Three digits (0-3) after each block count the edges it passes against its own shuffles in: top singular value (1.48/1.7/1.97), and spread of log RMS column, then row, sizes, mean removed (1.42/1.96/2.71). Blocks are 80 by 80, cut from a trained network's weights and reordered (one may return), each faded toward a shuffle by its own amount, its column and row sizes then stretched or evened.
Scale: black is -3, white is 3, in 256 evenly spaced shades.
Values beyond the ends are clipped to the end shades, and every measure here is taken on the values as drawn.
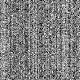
3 0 0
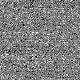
0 0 1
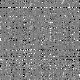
1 2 3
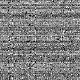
3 1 1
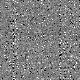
0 2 0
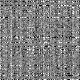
3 1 3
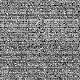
3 0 1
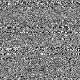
2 0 3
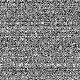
2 1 1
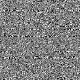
1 0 3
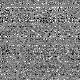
0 0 3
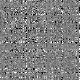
1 3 3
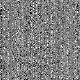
0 3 0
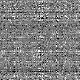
3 2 2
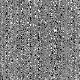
0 3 0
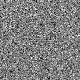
0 0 0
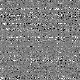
0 1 3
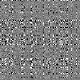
3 3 3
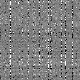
3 3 0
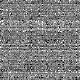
3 2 2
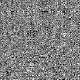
2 2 2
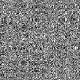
2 2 1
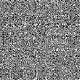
1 2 2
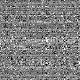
2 1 2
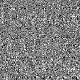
1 1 2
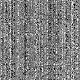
3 3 0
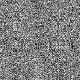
2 1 0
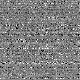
0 0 3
